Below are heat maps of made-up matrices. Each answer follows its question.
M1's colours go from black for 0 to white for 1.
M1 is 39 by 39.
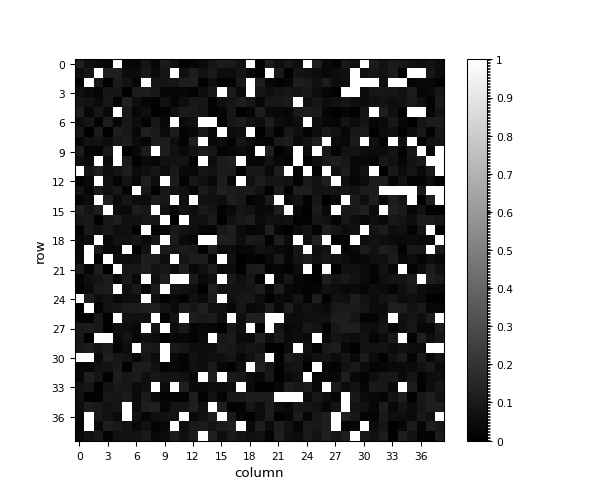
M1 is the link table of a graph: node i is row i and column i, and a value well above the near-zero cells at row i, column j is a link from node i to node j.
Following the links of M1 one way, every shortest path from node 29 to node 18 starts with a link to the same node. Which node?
node 37
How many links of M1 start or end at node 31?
5
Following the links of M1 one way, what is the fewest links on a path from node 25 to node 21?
4
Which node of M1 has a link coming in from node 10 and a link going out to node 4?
node 23
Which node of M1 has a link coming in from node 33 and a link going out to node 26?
node 8
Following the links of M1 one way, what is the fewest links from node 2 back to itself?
2
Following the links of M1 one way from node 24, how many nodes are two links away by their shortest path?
8
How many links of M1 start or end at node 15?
12
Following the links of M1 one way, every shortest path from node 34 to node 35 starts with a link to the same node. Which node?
node 28
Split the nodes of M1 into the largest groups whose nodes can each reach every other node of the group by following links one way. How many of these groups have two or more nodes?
1
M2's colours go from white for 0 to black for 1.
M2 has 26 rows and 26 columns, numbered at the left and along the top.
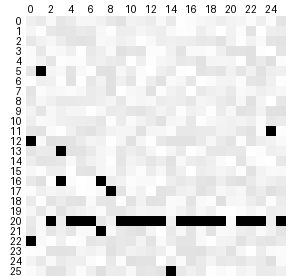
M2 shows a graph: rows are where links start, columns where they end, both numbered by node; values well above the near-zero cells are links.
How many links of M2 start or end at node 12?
2
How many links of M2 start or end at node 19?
1
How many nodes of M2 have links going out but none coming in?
1
